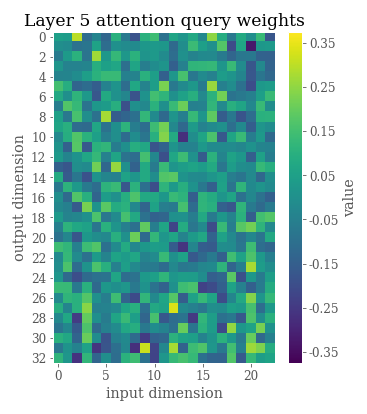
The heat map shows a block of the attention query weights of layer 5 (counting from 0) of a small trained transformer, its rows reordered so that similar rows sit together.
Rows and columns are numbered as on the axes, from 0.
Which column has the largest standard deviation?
20
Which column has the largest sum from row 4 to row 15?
16
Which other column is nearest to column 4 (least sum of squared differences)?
6
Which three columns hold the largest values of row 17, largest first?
3, 5, 13
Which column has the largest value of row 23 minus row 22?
17
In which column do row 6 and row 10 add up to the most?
11
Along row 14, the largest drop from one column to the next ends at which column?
1
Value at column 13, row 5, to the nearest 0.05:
0
